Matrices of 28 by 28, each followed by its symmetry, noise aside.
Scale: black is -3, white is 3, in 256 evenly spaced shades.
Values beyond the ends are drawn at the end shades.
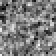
no symmetry.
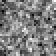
no symmetry.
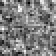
antisymmetric.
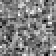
antisymmetric.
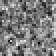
no symmetry.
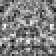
mirrored left to right.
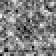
symmetric across the other diagonal.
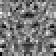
mirrored left to right.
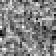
no symmetry.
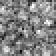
symmetric across the other diagonal.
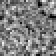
symmetric across the other diagonal.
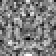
mirrored left to right.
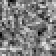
no symmetry.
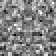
mirrored left to right.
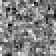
no symmetry.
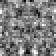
mirrored left to right.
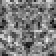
mirrored left to right.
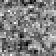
no symmetry.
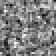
antisymmetric.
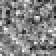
symmetric across the other diagonal.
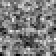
mirrored left to right.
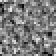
symmetric across the other diagonal.
